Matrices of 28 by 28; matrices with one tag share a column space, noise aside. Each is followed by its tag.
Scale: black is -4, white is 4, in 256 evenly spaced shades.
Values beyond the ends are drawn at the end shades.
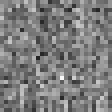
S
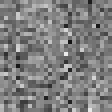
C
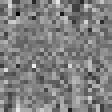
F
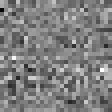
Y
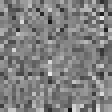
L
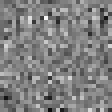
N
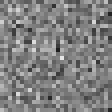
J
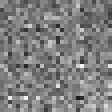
C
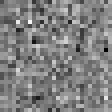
J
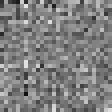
F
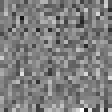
L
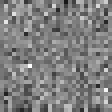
F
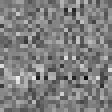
Y
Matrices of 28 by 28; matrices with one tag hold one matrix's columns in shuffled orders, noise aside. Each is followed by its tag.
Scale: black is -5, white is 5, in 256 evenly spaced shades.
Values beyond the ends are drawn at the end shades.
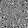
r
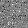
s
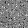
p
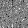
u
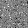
p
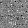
s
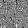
u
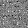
s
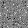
p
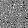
p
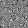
r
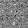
s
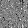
u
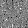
u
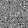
p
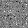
s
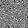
r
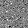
r
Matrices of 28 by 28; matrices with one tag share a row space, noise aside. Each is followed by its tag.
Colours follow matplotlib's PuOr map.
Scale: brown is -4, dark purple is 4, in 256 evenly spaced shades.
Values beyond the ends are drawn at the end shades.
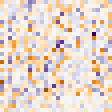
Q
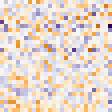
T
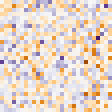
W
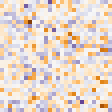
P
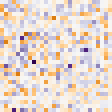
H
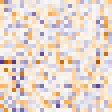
H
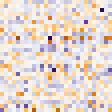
T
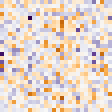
Q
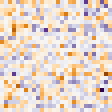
W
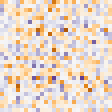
T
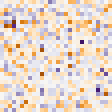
H
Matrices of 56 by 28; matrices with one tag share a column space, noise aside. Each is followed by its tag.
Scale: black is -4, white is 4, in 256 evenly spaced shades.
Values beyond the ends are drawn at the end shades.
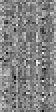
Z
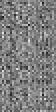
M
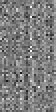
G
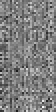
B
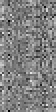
G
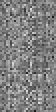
G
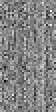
M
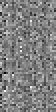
G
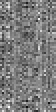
B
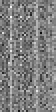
G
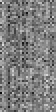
Z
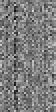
G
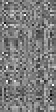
M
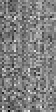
B
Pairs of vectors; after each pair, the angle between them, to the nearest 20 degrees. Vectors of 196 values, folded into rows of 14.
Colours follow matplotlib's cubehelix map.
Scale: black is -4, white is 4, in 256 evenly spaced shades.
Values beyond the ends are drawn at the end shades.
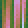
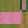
80 degrees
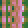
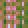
100 degrees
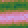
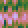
40 degrees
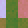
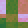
40 degrees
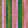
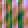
40 degrees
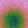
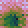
20 degrees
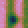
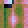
120 degrees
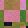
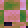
20 degrees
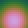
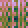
120 degrees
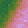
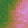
20 degrees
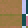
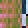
160 degrees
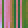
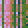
20 degrees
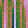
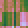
120 degrees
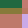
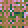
100 degrees
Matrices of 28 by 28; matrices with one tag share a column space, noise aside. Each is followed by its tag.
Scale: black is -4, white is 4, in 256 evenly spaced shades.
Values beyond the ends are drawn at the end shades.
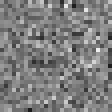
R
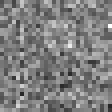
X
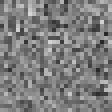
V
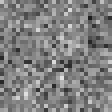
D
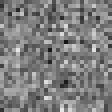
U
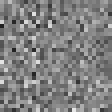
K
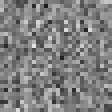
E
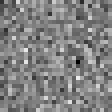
R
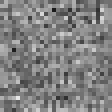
U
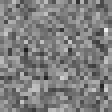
R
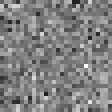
E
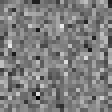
X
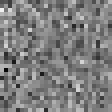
X
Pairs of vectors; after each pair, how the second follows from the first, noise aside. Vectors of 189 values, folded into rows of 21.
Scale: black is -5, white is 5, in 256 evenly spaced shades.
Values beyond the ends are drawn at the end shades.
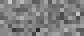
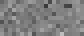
reversed, partly zeroed.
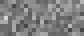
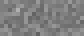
wrapped around, shrunk.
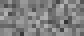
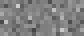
wrapped around, negated, partly zeroed.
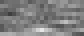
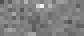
reversed, partly zeroed.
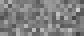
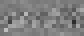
wrapped around, negated, partly zeroed.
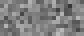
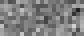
wrapped around, negated.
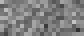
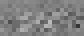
reversed, negated, partly zeroed.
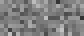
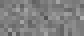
negated, shrunk.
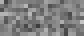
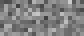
wrapped around, negated.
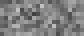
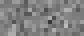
reversed, partly zeroed.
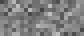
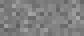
wrapped around, shrunk.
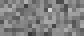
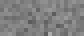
wrapped around, shrunk.
